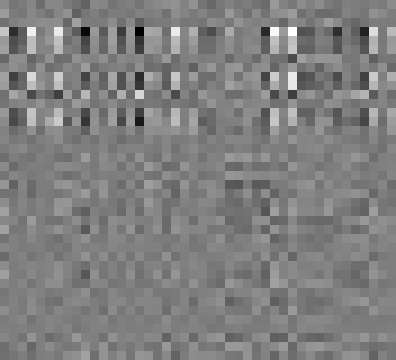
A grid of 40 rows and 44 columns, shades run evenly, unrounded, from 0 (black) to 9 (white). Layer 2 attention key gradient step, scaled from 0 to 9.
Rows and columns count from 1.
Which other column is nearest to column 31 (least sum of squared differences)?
7
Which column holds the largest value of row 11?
16
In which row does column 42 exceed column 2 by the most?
4
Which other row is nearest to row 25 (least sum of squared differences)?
38
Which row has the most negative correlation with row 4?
11
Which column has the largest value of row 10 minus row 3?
33
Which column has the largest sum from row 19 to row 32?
1
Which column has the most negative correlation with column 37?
39
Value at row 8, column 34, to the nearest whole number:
4
